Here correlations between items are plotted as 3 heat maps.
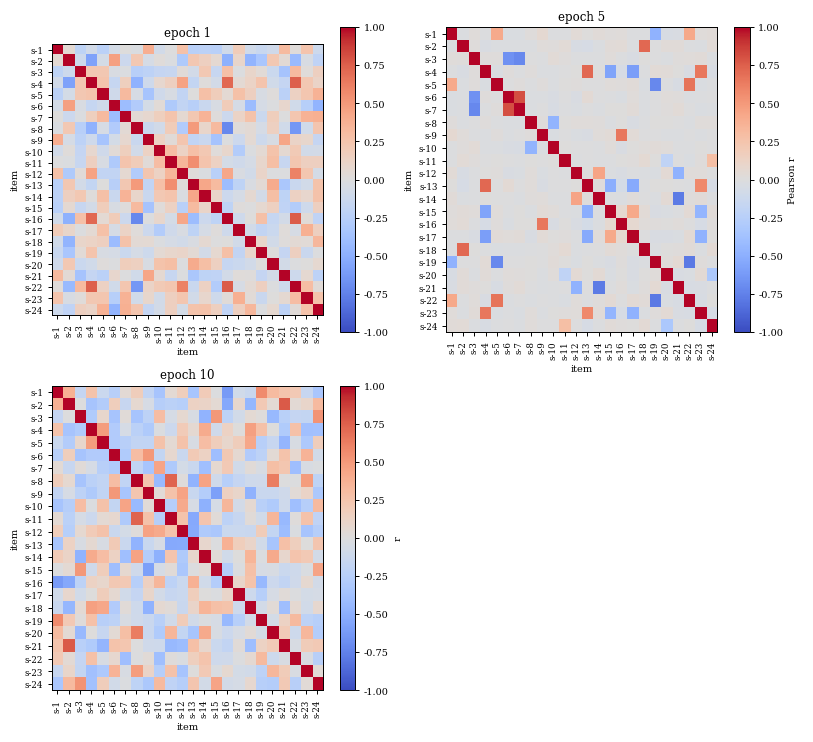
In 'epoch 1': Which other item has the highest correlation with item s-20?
s-13
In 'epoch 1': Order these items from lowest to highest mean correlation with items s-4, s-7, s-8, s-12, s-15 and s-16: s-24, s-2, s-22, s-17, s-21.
s-2, s-21, s-17, s-24, s-22
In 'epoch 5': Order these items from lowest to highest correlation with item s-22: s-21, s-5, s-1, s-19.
s-19, s-21, s-1, s-5
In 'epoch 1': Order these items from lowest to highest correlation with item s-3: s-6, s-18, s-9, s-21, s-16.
s-21, s-9, s-6, s-18, s-16
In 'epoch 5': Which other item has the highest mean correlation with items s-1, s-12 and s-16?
s-9
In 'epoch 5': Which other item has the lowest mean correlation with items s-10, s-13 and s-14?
s-21
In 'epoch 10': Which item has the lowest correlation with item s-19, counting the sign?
s-16
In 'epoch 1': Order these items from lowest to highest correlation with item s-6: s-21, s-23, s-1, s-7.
s-7, s-23, s-1, s-21
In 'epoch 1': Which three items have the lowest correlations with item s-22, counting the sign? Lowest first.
s-8, s-2, s-15
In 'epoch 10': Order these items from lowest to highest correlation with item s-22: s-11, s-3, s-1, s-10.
s-10, s-3, s-11, s-1
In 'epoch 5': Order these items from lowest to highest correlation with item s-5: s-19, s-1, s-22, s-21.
s-19, s-21, s-1, s-22
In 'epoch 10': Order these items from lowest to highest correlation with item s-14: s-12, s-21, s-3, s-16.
s-3, s-12, s-16, s-21
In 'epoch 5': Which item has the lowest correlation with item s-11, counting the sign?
s-20
